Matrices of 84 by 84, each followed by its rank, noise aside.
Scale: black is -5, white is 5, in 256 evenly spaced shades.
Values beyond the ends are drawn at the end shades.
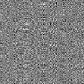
seven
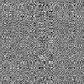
five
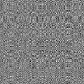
six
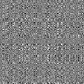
five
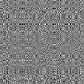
four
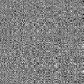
eight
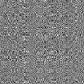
six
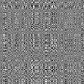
four
